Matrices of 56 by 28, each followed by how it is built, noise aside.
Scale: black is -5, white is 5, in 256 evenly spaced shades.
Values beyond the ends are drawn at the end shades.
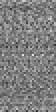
repeating columns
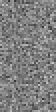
repeating rows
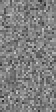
noise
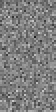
repeating columns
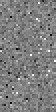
sparse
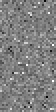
sparse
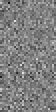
low rank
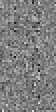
uneven columns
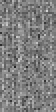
blocks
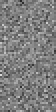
repeating columns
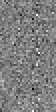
uneven columns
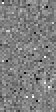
sparse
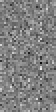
uneven columns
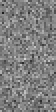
repeating columns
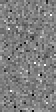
sparse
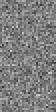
noise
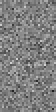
noise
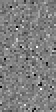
sparse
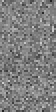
repeating columns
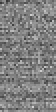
blocks
